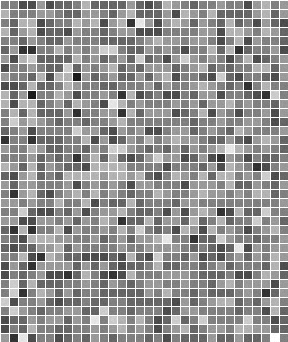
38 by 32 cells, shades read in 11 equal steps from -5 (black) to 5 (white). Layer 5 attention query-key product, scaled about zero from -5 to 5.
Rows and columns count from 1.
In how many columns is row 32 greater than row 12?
9
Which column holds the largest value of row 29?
18
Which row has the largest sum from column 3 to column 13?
20
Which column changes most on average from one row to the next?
4
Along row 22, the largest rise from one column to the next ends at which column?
3
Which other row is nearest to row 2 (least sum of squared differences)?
23
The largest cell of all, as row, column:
38, 31
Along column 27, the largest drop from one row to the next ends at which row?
6
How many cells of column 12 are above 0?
12
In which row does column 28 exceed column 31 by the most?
36
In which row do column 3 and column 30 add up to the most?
24
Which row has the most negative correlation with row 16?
19
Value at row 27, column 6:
2
